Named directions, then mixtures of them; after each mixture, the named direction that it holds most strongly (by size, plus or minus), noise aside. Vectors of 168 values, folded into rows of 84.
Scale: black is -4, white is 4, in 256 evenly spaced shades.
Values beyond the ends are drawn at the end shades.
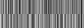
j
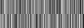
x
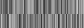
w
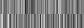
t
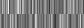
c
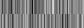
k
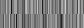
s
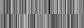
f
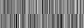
s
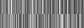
k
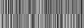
j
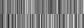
t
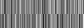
x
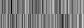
k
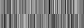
f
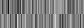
c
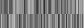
w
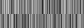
c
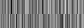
s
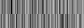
k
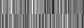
k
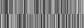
w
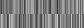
w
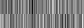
k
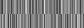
x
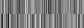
t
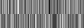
c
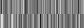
t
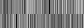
f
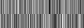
x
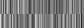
j
